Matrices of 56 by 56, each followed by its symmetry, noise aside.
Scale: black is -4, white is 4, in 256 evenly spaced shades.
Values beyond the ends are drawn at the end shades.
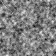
same after a half turn.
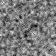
symmetric.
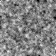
symmetric across the other diagonal.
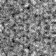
mirrored top to bottom.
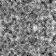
mirrored top to bottom.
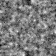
same after a half turn.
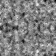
mirrored top to bottom.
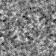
same after a half turn.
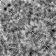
symmetric.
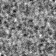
same after a half turn.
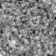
symmetric across the other diagonal.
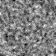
antisymmetric.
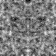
mirrored left to right.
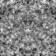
mirrored left to right.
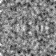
mirrored top to bottom.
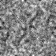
same after a half turn.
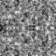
mirrored top to bottom.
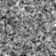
antisymmetric.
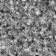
antisymmetric.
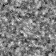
same after a half turn.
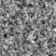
no symmetry.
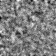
antisymmetric.
